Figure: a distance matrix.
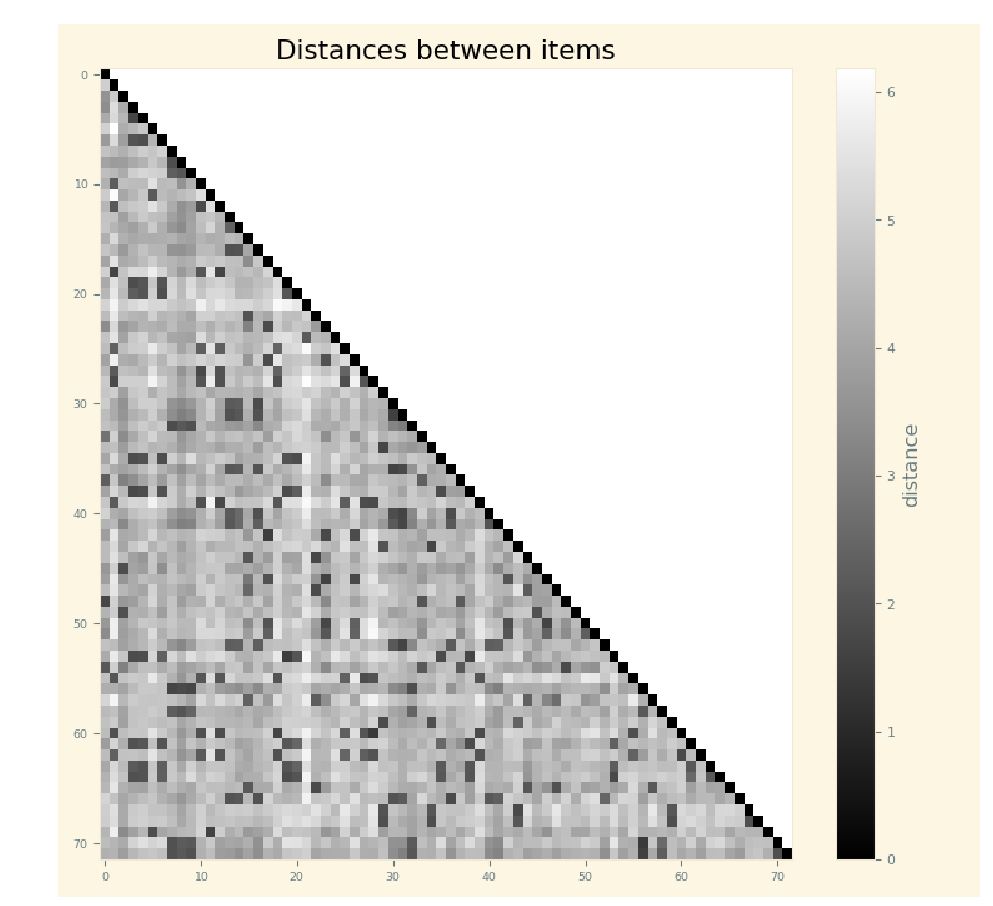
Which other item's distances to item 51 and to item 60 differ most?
28
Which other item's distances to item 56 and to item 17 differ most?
70
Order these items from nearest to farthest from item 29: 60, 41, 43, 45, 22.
43, 41, 45, 60, 22
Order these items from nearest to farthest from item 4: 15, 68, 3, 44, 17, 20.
3, 20, 44, 15, 17, 68
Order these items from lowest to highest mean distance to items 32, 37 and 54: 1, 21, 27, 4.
27, 4, 1, 21
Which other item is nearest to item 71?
56
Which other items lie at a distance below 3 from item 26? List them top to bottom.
17, 23, 42, 46, 50, 51
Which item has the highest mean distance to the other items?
21
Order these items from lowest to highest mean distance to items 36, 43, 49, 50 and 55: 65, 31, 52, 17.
31, 52, 17, 65
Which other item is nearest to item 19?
53
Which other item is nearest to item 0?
48
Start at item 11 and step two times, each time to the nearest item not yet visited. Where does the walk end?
5
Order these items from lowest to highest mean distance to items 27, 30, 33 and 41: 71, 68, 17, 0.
71, 0, 68, 17
